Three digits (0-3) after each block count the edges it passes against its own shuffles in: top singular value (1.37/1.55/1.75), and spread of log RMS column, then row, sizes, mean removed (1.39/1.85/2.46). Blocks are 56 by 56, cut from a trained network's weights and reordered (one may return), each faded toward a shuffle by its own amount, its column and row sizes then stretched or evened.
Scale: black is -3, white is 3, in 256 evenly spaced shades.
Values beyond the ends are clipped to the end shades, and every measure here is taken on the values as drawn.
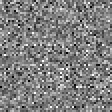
0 0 2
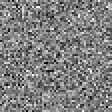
1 0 1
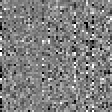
2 3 1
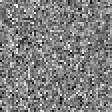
0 2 0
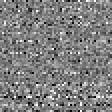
1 1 3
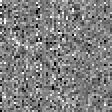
0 3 0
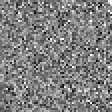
1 1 1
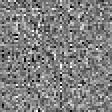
1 3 0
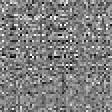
2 2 3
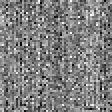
3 1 1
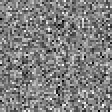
1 1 0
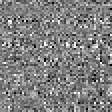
2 1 3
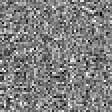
1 1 1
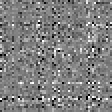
1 3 3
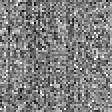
1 0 0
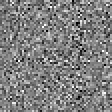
1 2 0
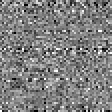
2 0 3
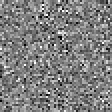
2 2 0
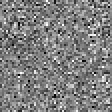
1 2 1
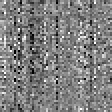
3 3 2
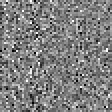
0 2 0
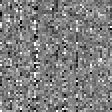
2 3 1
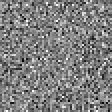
0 0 0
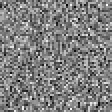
2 0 0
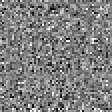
0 2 2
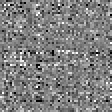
0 2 3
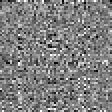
3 2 2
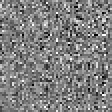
2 3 1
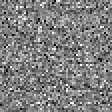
1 0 1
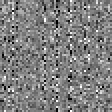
1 3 1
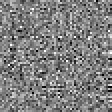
3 2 1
